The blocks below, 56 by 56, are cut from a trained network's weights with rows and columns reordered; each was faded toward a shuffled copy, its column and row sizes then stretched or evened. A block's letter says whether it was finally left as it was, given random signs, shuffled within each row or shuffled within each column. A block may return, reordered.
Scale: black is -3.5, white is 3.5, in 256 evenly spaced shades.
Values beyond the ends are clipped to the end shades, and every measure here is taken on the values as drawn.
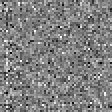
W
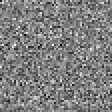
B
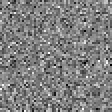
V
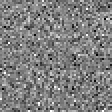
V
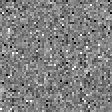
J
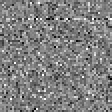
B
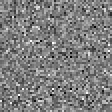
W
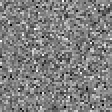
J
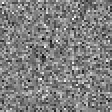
J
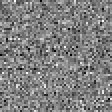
B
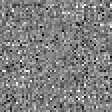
V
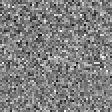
B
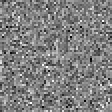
J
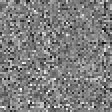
W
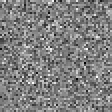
W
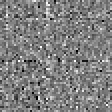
V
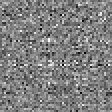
V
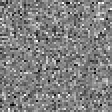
W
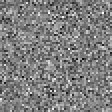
W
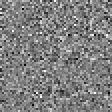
W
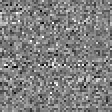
V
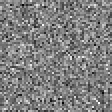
B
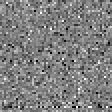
B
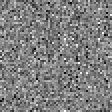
J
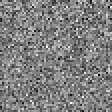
B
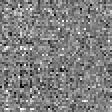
V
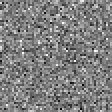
J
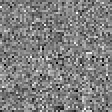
V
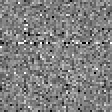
W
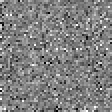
W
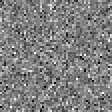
J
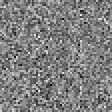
J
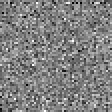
W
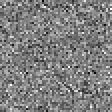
B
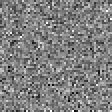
B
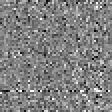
W
